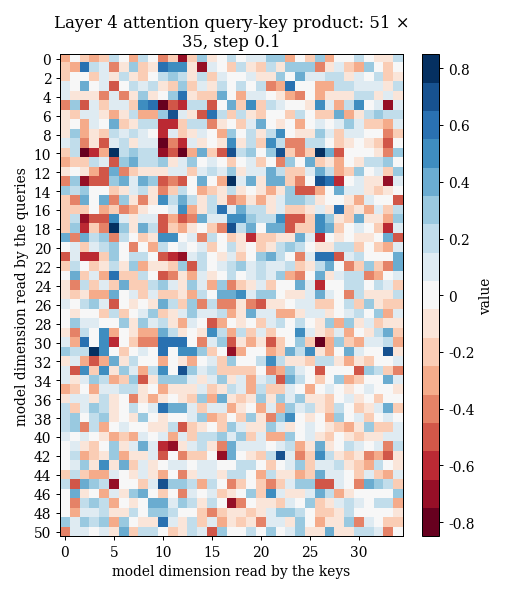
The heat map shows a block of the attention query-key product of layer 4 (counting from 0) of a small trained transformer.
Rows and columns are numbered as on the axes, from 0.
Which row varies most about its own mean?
10
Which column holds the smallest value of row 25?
29
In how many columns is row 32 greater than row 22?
15
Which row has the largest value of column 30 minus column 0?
5
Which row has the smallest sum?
42
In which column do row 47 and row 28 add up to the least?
17
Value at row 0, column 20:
0.1
